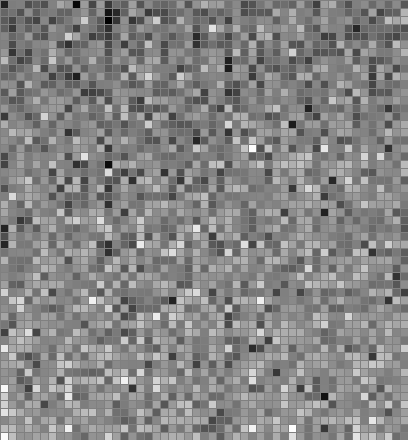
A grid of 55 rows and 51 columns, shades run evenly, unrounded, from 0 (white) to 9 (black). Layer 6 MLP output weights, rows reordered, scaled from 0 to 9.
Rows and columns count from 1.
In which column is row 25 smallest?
2
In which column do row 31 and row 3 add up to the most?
14
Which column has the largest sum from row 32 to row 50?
19
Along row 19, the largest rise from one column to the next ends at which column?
33
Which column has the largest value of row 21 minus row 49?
1
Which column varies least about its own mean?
43
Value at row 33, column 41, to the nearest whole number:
4
